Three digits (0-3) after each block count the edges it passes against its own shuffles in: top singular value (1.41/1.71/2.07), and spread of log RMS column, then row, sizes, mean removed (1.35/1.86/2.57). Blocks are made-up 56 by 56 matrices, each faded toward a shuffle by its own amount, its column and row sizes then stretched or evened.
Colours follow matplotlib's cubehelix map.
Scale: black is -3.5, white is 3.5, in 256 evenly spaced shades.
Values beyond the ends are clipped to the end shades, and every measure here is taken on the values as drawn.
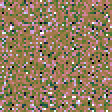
2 2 1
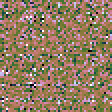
1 2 2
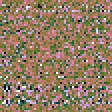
2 1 3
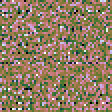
2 0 2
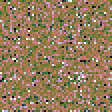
0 1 2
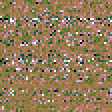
1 0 3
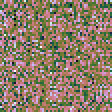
2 2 0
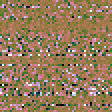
1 1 3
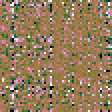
3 3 2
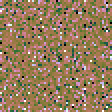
0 2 1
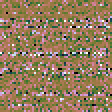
2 0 3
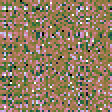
3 2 0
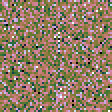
0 1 0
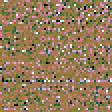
1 0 2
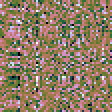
3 2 1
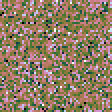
1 0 0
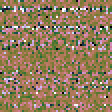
2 0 3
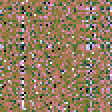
3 2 0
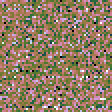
0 0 2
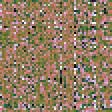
1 3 2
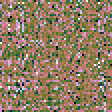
2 2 0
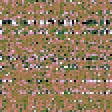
3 0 3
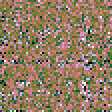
0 2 2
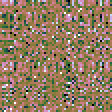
3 2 0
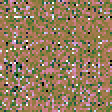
1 2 2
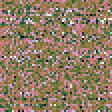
0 0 2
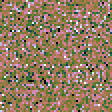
1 0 1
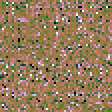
1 1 1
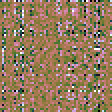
3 3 2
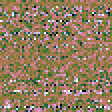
0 0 3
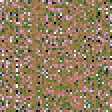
2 3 1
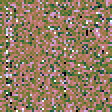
1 2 0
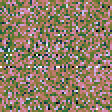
2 1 2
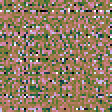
2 1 3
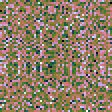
3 1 0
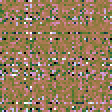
1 2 3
